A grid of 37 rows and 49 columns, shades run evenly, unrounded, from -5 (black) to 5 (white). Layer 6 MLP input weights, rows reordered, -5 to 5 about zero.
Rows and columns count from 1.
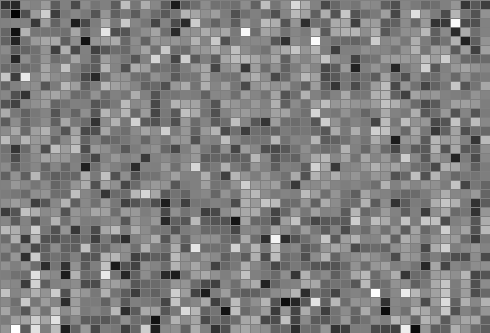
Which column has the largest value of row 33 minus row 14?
38
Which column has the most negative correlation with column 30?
2
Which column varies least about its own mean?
37
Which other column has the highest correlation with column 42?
22
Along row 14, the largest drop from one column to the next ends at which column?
15
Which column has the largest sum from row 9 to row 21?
39
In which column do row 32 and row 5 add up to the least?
9
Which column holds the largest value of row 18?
41
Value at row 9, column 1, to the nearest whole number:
3
